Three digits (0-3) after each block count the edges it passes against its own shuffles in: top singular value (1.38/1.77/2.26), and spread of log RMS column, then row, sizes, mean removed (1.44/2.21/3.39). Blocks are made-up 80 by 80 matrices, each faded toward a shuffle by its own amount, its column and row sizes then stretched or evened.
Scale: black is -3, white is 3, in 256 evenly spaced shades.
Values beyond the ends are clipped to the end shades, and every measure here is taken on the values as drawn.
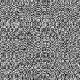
3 1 0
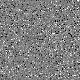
1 0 1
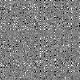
1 2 2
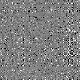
3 2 2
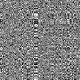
3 2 1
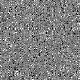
2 1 0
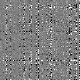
2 3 2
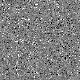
0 1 1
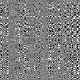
3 3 2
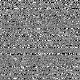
0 0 3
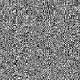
3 2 0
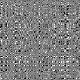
3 2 2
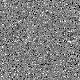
1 0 1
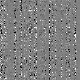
2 3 1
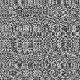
3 0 1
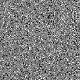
2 1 0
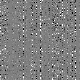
1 3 1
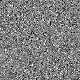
1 0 0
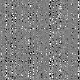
1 3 1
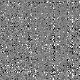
0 2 2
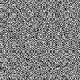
3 0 0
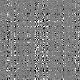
3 3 2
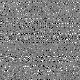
2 0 2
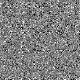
0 1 2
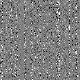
0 3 0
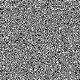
1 1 1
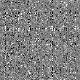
2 2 1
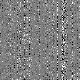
2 3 0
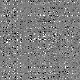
1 2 2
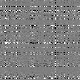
3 2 3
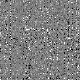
0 2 1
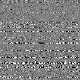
2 0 3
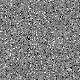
1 1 0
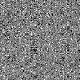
2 1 0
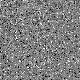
0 0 0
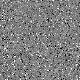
0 1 1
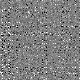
2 2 2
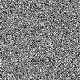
2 0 0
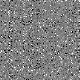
2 2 1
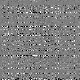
2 2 3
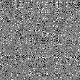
2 1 2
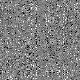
2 2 0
